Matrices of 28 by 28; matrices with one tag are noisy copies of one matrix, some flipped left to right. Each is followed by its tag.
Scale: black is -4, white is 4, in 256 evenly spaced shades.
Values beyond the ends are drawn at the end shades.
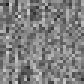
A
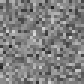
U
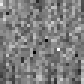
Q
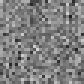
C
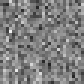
A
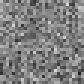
C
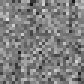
C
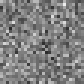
U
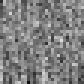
Q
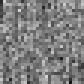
Q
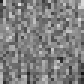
Q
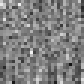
Q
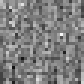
Q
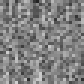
A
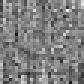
Q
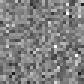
C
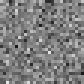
C
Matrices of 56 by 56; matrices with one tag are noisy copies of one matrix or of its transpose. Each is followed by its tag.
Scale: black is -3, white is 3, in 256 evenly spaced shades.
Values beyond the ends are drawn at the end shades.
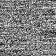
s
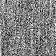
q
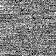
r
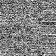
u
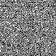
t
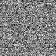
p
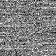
s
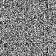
p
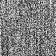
q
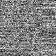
s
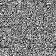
p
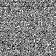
t
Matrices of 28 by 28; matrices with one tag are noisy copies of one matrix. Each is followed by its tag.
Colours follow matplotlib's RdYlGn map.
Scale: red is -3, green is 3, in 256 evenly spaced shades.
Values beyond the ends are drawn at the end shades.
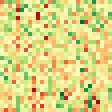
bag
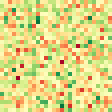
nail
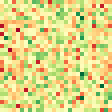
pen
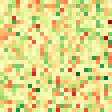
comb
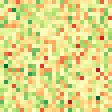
nail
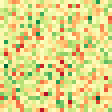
nail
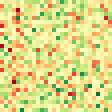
pen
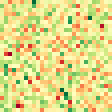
nail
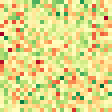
pen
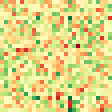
nail
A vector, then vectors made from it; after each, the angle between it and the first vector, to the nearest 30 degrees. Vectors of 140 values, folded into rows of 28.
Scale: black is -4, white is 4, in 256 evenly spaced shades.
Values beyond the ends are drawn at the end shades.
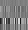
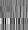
150 degrees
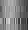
120 degrees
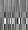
60 degrees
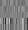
120 degrees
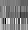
150 degrees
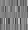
30 degrees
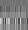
150 degrees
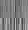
120 degrees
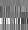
150 degrees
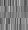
60 degrees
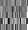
60 degrees
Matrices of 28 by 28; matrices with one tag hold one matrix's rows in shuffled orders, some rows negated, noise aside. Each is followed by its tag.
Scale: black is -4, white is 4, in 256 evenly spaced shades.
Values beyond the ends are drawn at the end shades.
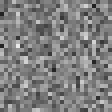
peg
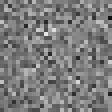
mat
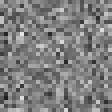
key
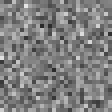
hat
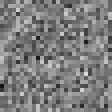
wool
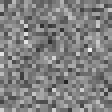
hat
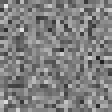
key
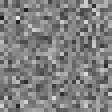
peg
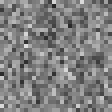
hat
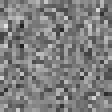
key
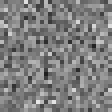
mat
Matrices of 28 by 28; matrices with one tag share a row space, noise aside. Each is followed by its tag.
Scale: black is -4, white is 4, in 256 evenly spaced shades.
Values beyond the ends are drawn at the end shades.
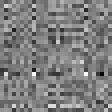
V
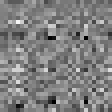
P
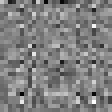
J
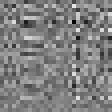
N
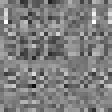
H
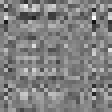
H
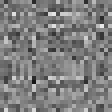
V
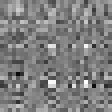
P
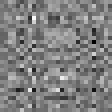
J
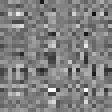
P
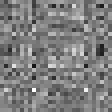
V
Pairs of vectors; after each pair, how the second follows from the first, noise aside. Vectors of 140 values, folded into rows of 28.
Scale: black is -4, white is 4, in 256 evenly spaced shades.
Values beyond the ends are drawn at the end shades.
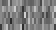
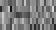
wrapped around.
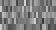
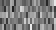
reversed.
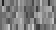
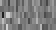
wrapped around, negated, partly zeroed.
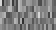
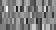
wrapped around.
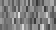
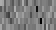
wrapped around, negated, partly zeroed.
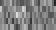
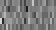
wrapped around, negated, partly zeroed.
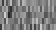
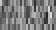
reversed.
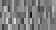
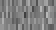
reversed, shrunk.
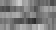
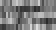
reversed.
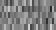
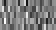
reversed, negated.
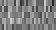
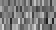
reversed, negated.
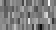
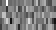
wrapped around.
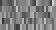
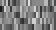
wrapped around.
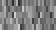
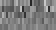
wrapped around, negated, partly zeroed.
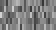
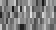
sign-scrambled.
